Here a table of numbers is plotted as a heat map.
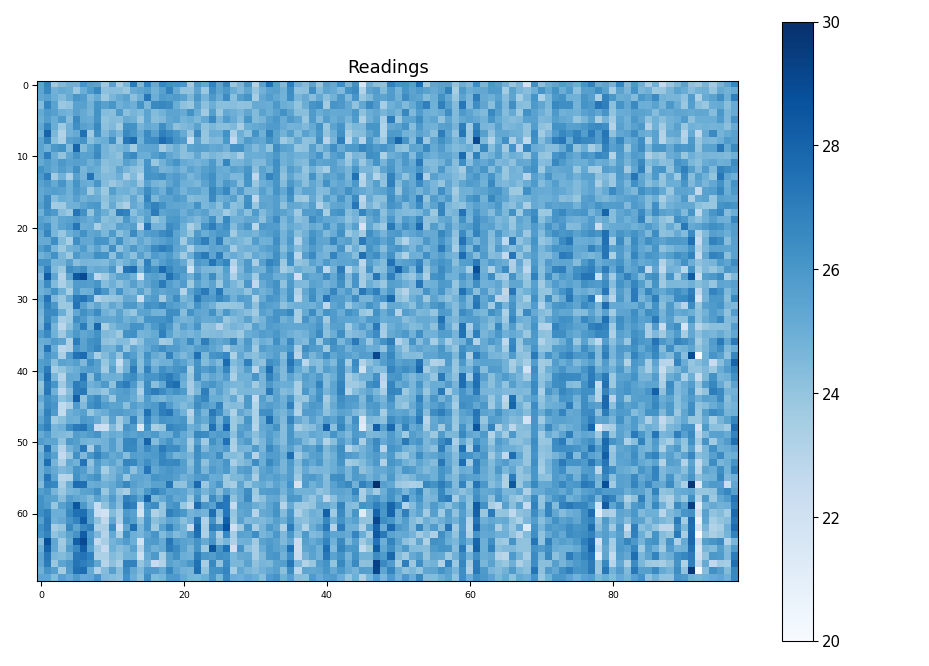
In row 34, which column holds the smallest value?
90
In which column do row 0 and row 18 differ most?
45
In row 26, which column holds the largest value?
61
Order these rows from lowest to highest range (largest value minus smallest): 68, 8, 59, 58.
58, 8, 59, 68
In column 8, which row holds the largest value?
34
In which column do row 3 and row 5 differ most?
78
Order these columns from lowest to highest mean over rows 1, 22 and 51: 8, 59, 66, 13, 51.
51, 13, 66, 8, 59
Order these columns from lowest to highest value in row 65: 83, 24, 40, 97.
97, 83, 40, 24
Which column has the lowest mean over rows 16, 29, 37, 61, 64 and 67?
92
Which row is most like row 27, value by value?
64
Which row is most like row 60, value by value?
48
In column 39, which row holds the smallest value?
17
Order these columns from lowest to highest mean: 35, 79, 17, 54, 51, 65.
65, 54, 51, 17, 35, 79
